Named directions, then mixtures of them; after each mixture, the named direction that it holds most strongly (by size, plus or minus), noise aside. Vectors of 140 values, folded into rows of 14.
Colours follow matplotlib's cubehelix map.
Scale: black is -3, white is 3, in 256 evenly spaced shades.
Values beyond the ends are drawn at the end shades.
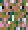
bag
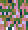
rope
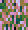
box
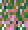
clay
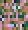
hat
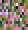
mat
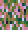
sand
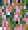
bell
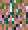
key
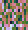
sand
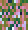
rope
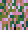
box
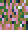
hat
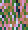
box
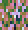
sand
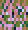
key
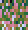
clay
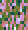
box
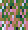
clay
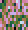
box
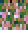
bell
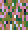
sand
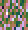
mat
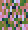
hat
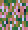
sand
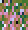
mat
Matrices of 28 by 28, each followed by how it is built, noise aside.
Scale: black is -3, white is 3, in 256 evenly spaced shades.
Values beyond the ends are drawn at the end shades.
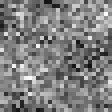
smooth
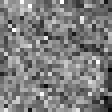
smooth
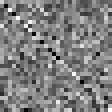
diagonal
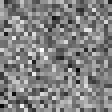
Toeplitz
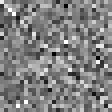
diagonal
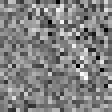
upper triangular
